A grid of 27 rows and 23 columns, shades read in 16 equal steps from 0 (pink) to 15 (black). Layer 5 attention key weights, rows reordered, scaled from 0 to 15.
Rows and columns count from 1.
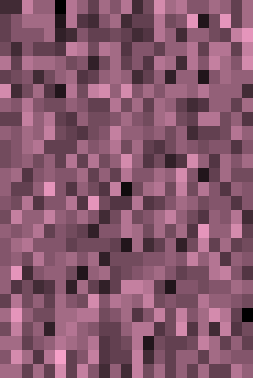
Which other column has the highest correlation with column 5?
15
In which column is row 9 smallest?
3
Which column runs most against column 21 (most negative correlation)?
22
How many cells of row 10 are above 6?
12
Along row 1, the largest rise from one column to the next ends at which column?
6
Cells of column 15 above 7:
9
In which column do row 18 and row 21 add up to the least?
13
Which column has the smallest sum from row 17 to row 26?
2
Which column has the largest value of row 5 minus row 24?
17
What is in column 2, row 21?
10
